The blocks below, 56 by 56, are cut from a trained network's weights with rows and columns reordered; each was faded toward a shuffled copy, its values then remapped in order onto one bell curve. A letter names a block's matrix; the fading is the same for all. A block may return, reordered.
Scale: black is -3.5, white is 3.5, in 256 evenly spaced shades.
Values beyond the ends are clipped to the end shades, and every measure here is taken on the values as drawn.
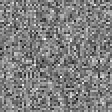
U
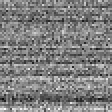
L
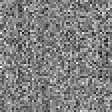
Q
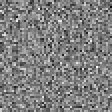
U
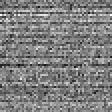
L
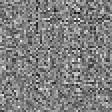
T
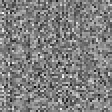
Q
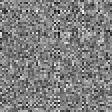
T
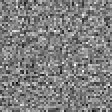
U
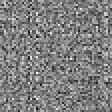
T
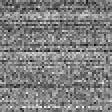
L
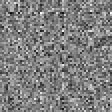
T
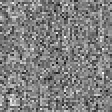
Q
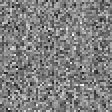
Q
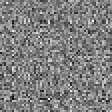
T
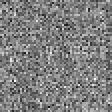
U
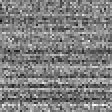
L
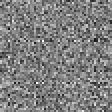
T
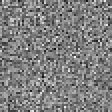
U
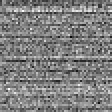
L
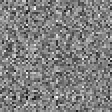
T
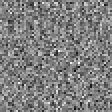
U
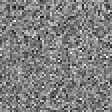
U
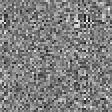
T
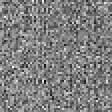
Q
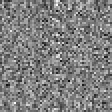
T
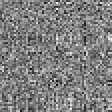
T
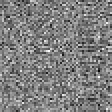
U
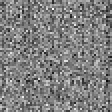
Q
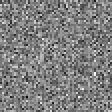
T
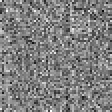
Q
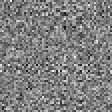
T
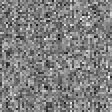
Q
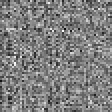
Q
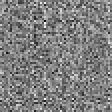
T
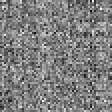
Q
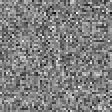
U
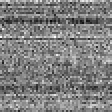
L
